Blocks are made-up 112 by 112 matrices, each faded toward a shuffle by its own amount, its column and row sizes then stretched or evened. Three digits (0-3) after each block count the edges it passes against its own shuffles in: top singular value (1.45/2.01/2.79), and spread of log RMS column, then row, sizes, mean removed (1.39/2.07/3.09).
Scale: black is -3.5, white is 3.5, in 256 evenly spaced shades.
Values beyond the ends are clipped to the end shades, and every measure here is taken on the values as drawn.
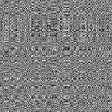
3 1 3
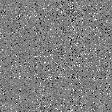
0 2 1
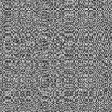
3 1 2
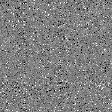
1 1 1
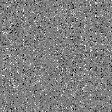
1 2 1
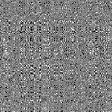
3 2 2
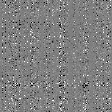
0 3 2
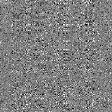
2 2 2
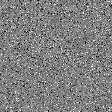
0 0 1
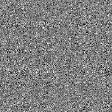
1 2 2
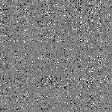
1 2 2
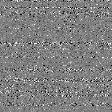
1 1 3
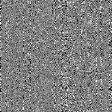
1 3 0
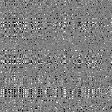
3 2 3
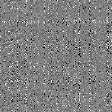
1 3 2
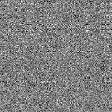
2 1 2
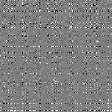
3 3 3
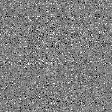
1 2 2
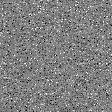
1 0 0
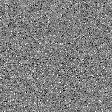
0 0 1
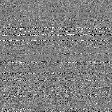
1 1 3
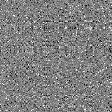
2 1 1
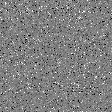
0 0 1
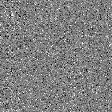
1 1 0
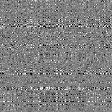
3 1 3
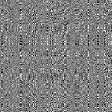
3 3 2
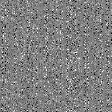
1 3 0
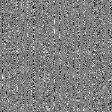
1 3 0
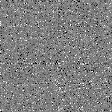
1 1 1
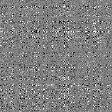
1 3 3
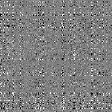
2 3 3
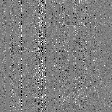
2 3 1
